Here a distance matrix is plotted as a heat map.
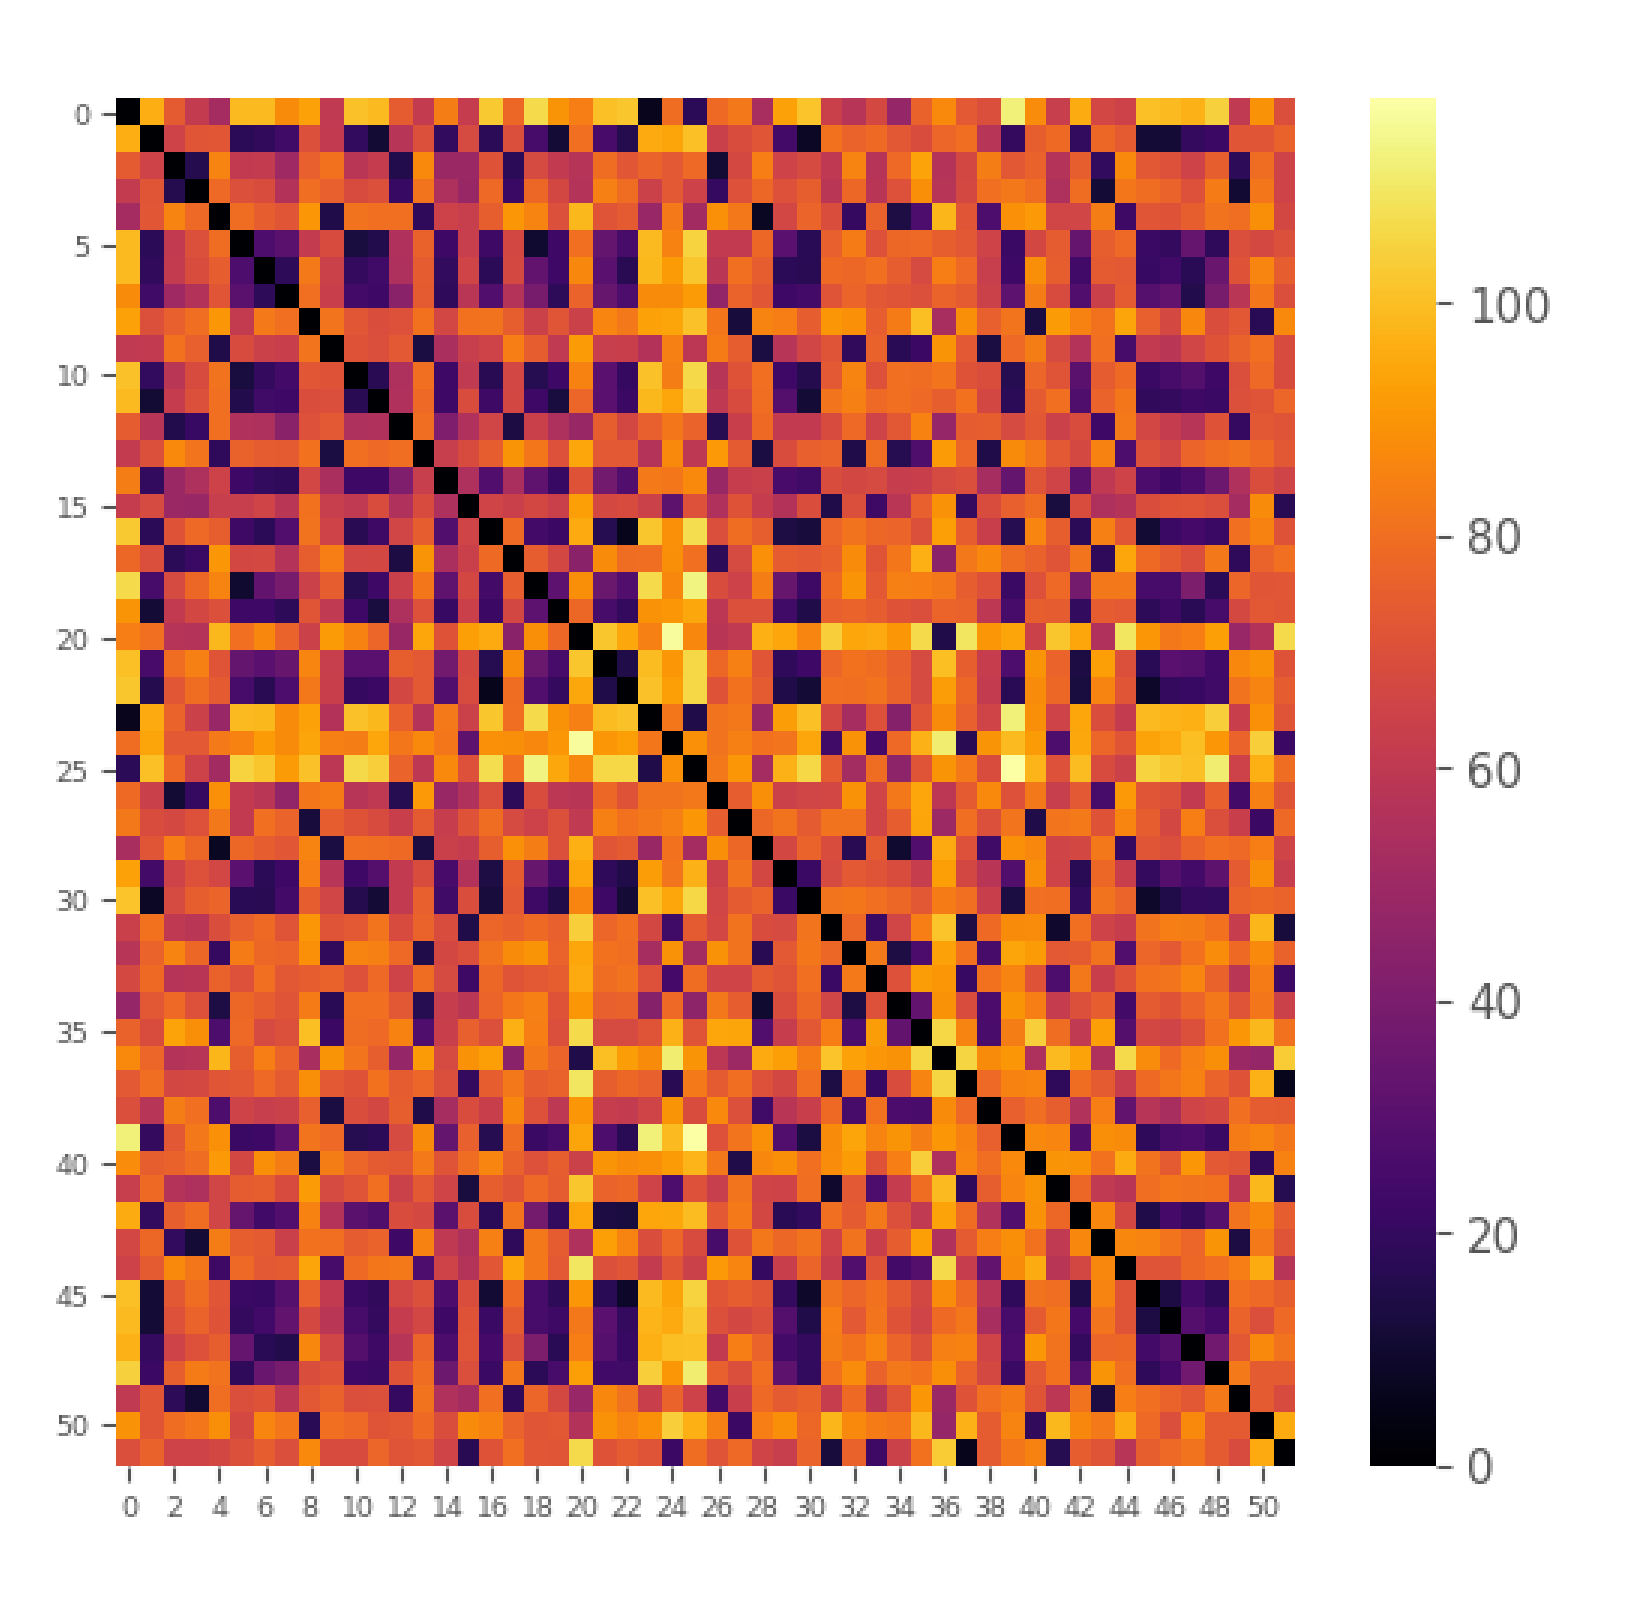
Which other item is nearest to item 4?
28
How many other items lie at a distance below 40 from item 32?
8
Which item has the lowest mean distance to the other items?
14
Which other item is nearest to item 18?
5
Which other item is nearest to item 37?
51
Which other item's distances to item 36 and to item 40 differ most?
20
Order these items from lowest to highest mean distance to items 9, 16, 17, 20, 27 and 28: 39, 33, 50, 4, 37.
4, 50, 39, 33, 37
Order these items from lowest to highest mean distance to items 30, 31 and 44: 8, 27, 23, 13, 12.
13, 12, 23, 27, 8
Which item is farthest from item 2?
35
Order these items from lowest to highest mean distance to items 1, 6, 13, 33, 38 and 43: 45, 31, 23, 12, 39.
45, 12, 39, 31, 23
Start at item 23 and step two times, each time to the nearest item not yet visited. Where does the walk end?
25
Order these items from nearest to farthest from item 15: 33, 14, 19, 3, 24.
33, 24, 3, 14, 19
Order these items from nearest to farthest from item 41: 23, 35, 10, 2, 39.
2, 23, 10, 35, 39
